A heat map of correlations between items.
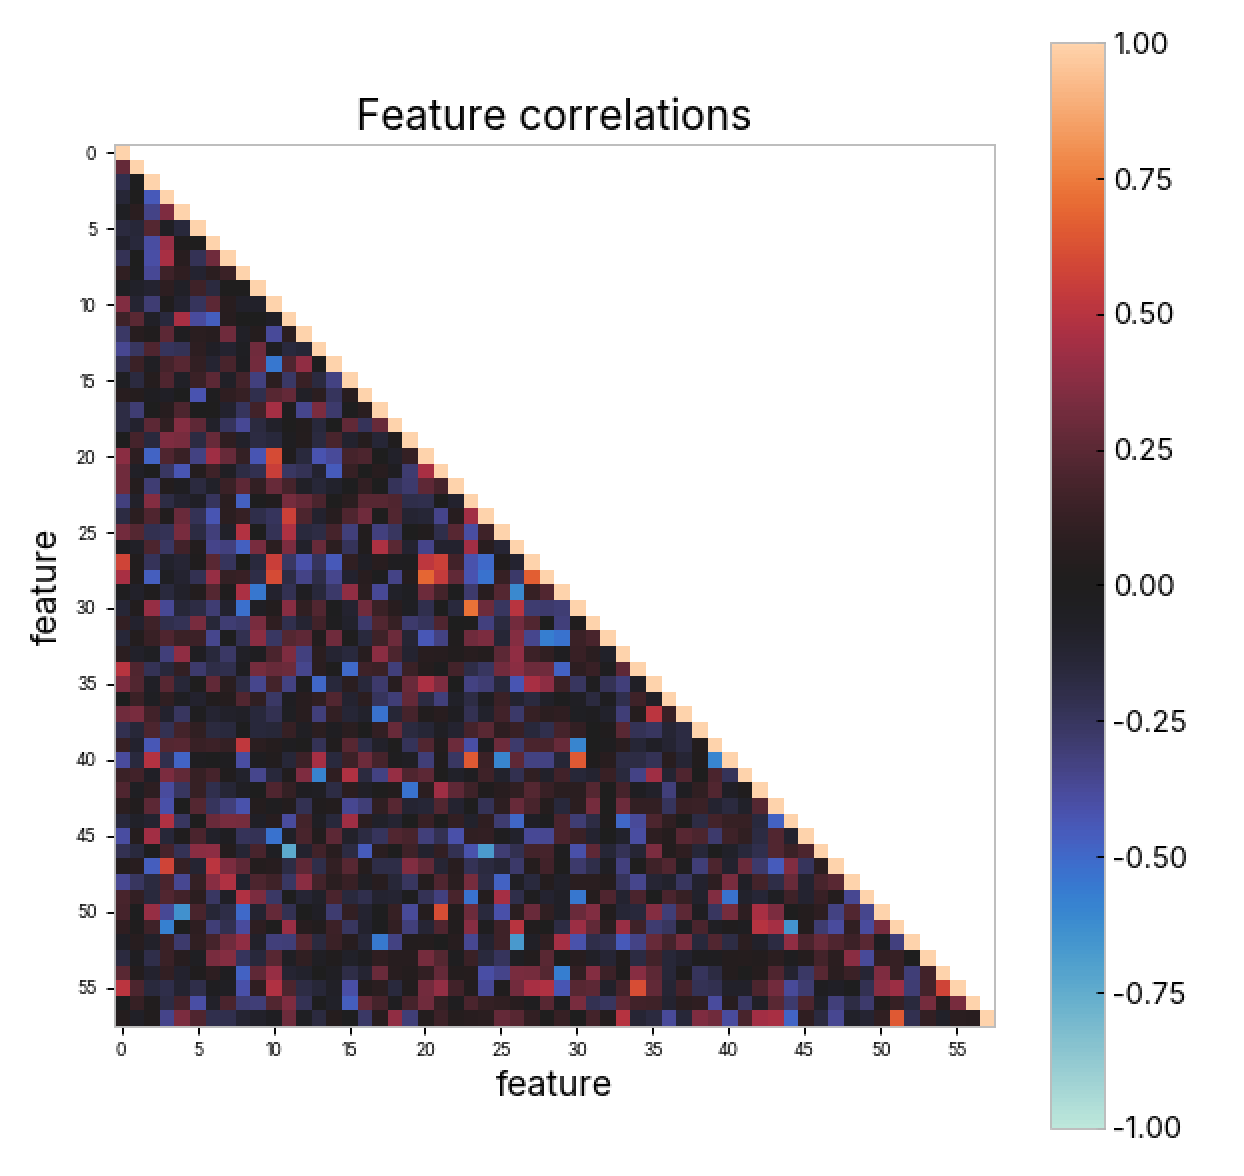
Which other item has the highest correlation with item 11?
24
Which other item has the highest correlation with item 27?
28
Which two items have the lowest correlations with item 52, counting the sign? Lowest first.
26, 17
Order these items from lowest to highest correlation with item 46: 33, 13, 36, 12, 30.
30, 33, 12, 36, 13
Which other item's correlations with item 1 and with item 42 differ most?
19
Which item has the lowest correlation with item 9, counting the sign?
29
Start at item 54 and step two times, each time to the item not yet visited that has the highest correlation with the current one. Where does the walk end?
34
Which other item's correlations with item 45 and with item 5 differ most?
56
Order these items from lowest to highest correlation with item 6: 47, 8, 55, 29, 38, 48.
38, 55, 8, 29, 48, 47
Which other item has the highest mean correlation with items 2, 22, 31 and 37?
50
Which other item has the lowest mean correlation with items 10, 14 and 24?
46
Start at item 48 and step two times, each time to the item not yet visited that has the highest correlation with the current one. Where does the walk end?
3
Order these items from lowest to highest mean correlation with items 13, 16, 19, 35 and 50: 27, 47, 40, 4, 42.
4, 42, 47, 27, 40
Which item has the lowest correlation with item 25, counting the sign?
40
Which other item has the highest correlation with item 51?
57
